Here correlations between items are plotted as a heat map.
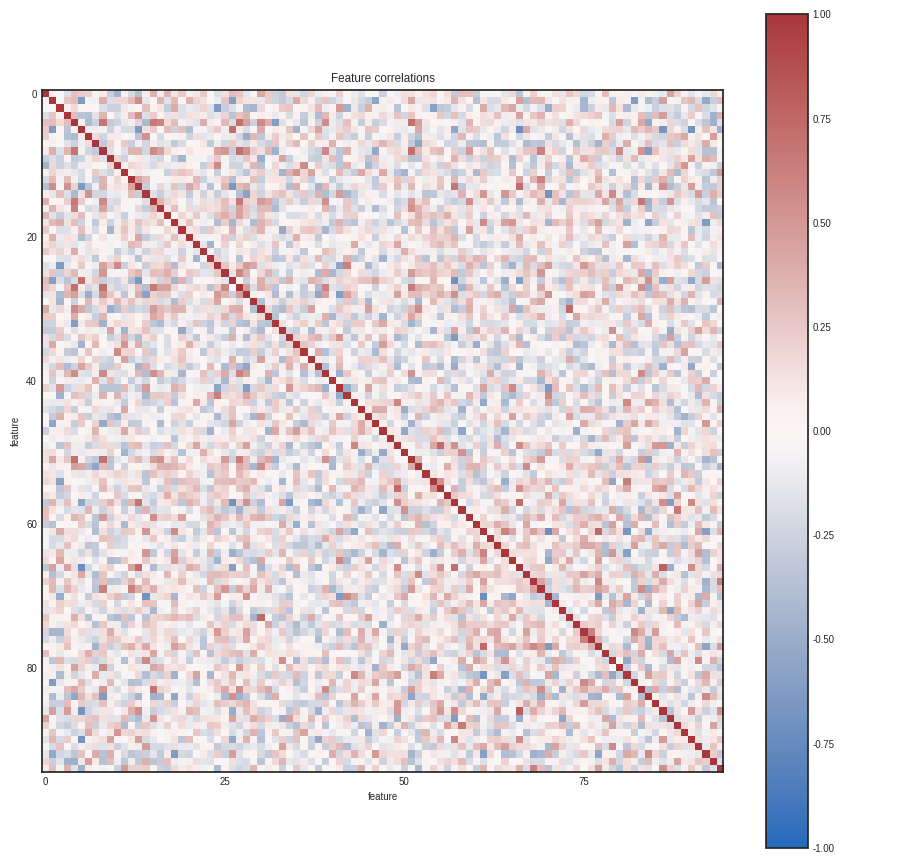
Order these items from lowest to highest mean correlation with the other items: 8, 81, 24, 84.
84, 81, 24, 8
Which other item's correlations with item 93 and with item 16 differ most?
4
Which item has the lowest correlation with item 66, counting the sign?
5
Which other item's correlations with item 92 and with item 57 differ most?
26
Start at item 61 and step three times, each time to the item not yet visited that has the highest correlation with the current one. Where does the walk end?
94
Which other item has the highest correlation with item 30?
73
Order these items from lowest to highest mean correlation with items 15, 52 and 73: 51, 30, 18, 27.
18, 51, 27, 30
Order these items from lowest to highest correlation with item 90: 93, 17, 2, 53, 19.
19, 2, 17, 93, 53
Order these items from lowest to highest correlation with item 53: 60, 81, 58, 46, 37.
60, 58, 46, 81, 37
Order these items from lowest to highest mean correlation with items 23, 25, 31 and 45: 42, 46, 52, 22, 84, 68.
84, 46, 22, 42, 68, 52
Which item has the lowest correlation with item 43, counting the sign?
61
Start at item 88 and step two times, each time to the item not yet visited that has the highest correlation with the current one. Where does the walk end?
50
